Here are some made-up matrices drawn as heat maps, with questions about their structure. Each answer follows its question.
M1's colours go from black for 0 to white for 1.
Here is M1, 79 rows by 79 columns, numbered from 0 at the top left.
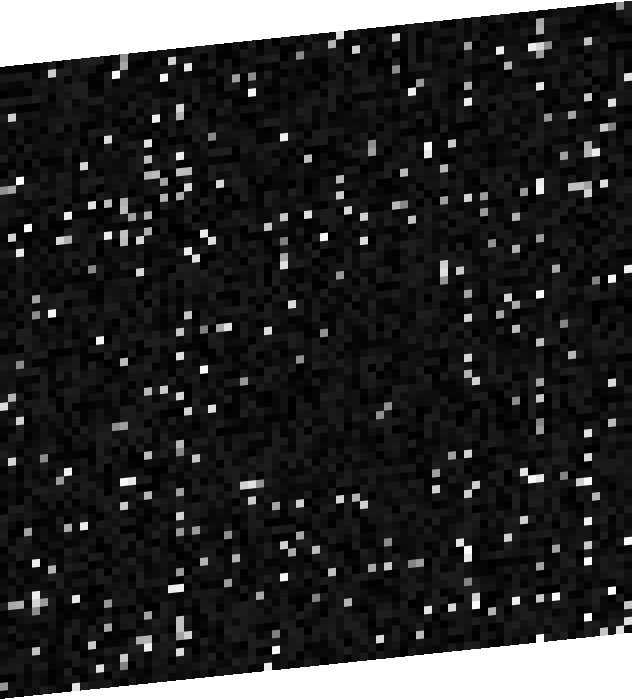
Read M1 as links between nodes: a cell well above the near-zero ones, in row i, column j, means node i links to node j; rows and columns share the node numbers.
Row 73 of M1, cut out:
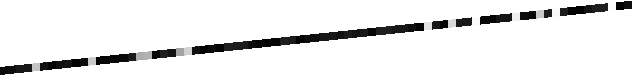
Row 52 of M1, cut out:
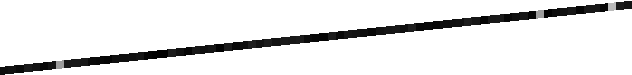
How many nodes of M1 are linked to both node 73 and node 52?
2
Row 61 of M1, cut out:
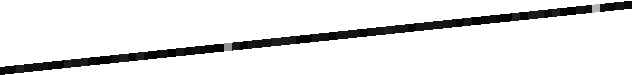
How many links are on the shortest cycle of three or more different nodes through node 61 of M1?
6
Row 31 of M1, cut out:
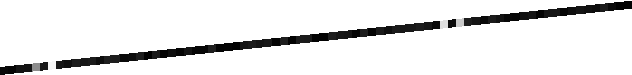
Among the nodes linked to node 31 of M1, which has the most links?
node 4
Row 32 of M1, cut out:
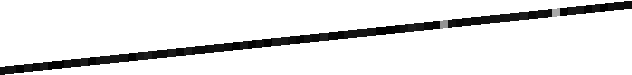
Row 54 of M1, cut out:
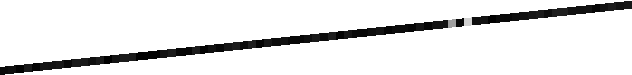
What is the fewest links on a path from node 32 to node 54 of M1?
4
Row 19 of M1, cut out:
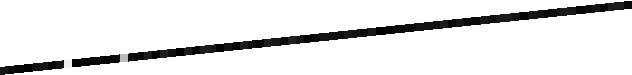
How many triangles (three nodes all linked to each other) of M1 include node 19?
0
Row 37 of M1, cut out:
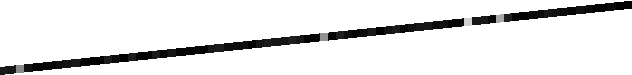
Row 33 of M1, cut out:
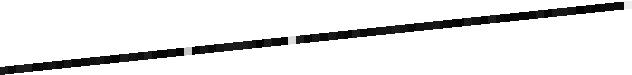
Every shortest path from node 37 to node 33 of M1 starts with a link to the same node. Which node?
node 2
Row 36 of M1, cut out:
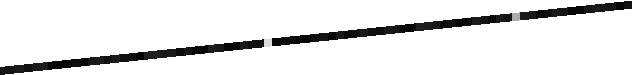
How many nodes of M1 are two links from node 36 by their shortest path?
7
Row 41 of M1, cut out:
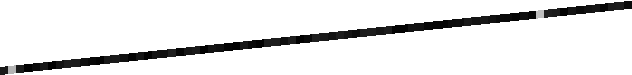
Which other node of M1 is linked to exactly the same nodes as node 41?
node 21
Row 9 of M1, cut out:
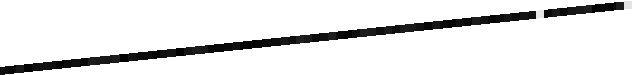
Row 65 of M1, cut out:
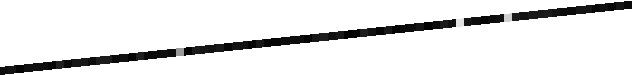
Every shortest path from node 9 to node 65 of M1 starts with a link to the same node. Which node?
node 67
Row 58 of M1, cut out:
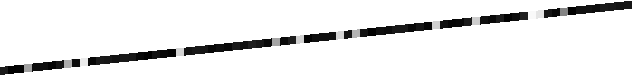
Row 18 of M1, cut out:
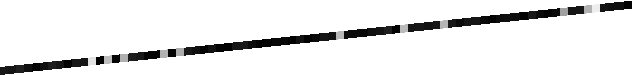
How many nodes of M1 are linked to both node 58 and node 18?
3
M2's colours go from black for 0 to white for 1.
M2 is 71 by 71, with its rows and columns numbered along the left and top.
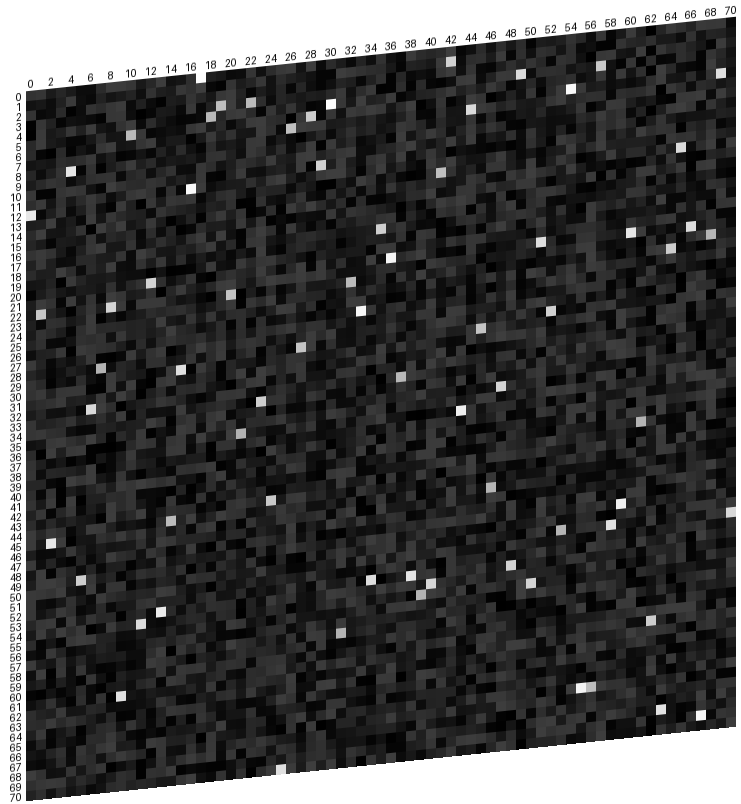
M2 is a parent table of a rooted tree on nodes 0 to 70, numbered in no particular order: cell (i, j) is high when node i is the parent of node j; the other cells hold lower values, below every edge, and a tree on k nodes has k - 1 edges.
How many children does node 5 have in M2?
4
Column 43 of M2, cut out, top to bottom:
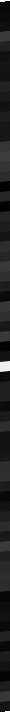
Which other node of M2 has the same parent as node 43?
21
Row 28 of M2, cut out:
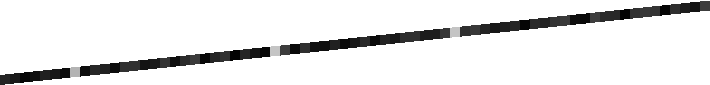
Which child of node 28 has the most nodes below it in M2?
27
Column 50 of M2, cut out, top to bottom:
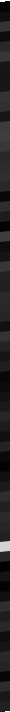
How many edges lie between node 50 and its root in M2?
4
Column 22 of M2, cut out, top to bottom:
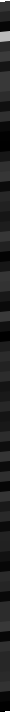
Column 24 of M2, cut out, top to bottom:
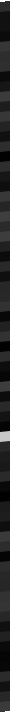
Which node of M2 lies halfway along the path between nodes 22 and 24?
36
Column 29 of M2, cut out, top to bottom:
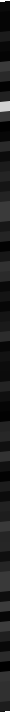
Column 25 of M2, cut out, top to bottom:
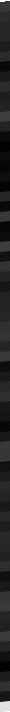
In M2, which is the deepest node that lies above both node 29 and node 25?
49
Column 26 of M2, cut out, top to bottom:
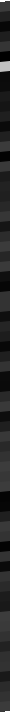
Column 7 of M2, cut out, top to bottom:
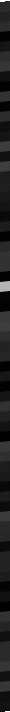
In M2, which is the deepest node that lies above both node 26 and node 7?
3
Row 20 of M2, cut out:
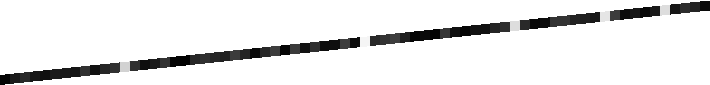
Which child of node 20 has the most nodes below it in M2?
12
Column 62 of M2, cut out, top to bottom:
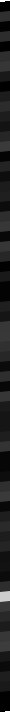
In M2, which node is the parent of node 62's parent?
47
